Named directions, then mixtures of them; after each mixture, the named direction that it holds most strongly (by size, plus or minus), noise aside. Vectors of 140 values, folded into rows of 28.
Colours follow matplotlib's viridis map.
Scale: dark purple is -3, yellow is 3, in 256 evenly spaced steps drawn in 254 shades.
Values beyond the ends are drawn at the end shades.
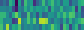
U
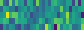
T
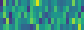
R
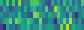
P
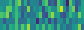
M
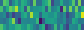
T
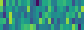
R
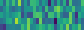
P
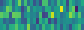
M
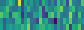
M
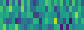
P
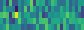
U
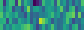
R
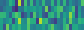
U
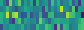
T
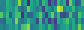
M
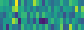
U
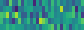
U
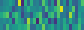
M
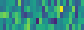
M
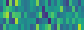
M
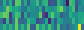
M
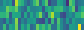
M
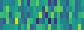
M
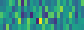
U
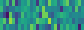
M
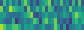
P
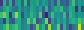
R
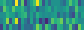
U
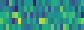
U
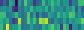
U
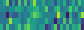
T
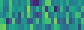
P
